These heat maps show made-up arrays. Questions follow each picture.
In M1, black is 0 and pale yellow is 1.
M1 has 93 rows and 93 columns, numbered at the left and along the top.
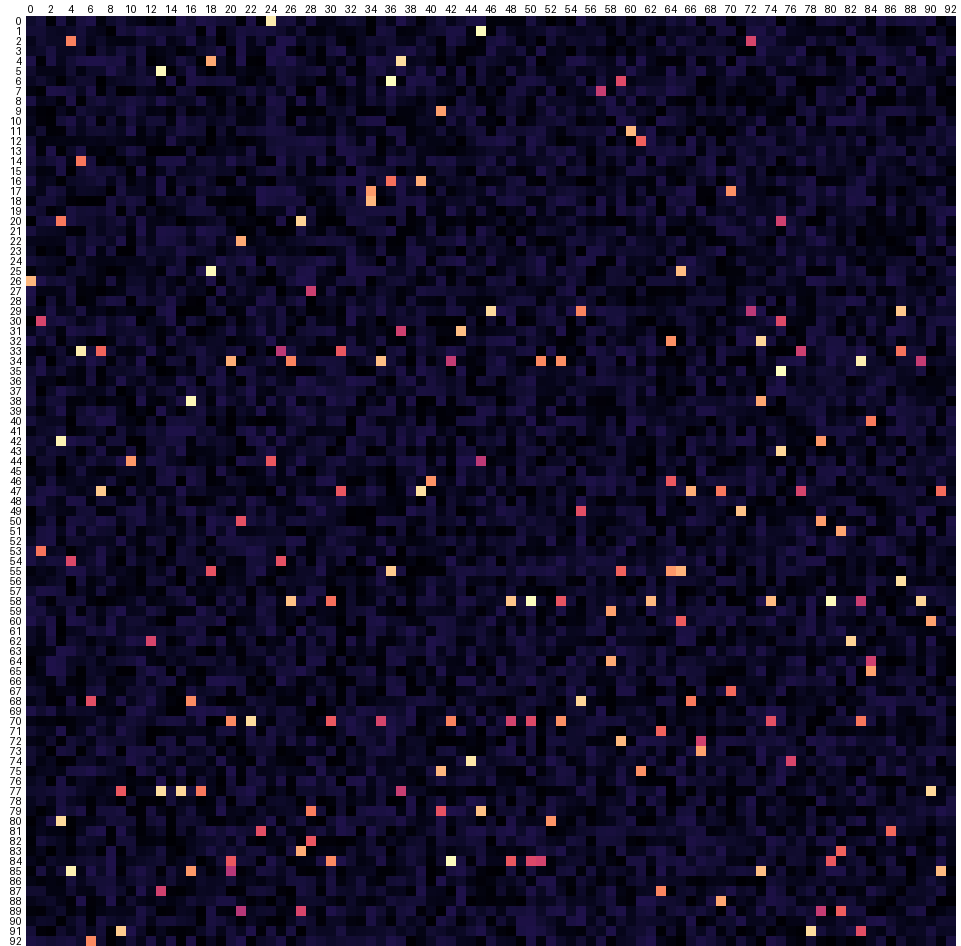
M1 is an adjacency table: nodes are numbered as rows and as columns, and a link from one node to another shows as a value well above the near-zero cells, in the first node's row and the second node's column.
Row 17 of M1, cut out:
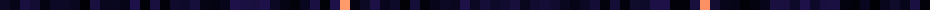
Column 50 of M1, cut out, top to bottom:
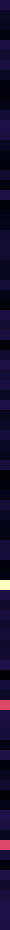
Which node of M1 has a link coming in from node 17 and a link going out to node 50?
node 70
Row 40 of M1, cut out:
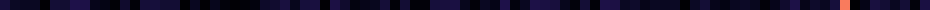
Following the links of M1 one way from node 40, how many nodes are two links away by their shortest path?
7
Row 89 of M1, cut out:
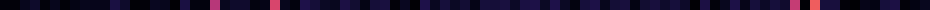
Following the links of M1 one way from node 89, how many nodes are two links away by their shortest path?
5
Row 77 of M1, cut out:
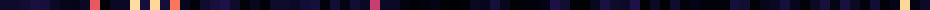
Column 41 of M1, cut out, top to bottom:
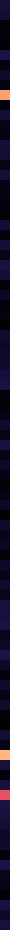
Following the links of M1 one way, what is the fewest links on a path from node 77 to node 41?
2
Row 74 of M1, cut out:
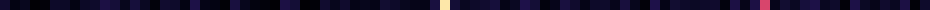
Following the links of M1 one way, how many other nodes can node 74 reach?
5
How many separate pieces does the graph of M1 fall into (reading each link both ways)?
3
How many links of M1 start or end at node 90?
2
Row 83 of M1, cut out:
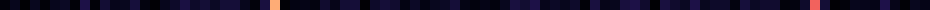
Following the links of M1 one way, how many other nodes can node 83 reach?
5
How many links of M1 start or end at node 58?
12
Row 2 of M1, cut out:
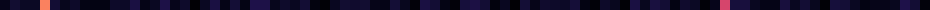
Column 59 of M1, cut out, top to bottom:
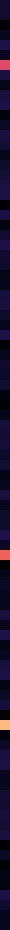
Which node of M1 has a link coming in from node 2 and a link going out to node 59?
node 72
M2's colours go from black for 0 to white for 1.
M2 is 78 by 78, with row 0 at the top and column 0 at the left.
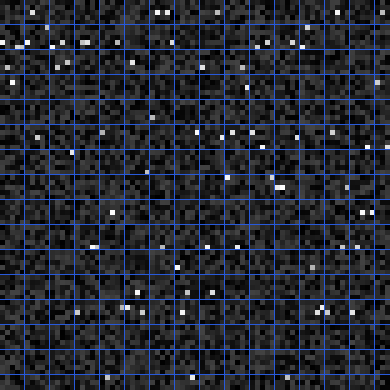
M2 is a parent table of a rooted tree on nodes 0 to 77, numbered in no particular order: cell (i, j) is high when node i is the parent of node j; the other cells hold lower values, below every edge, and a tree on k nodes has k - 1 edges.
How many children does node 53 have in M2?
2
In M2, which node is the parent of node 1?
13
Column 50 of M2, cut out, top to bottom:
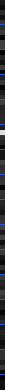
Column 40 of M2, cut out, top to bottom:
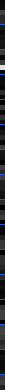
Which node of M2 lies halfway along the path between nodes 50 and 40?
12
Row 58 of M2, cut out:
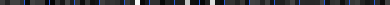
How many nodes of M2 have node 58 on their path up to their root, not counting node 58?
12
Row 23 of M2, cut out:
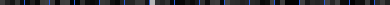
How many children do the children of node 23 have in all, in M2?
1
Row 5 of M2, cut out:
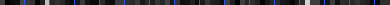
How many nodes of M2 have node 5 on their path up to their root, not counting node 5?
10
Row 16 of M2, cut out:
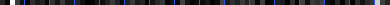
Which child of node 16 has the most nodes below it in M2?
2
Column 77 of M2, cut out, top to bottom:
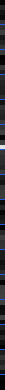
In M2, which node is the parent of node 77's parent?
34
